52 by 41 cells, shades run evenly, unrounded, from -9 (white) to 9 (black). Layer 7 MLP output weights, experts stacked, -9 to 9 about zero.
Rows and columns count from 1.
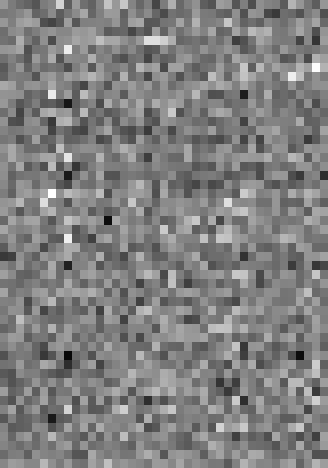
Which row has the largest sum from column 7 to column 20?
15
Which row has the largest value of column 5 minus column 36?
9
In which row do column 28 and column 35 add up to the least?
27
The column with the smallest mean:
22
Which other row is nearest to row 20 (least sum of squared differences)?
30
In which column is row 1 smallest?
8
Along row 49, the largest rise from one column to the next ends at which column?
17
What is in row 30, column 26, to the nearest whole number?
-3
